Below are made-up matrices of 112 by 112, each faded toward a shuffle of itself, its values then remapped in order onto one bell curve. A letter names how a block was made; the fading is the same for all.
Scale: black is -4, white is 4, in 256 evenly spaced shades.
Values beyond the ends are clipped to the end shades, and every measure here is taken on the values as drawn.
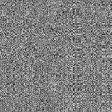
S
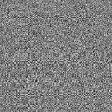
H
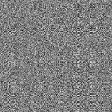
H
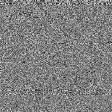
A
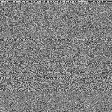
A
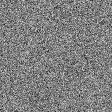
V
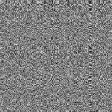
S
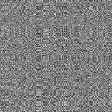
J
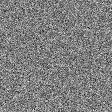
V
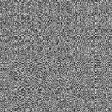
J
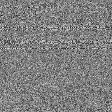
A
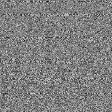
A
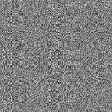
S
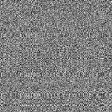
H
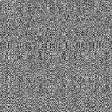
J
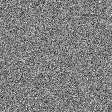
V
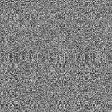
H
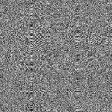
H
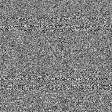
A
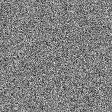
V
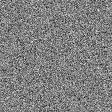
V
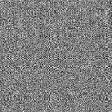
H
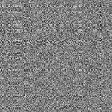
H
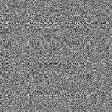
H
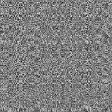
S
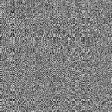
J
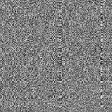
S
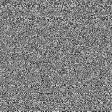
A
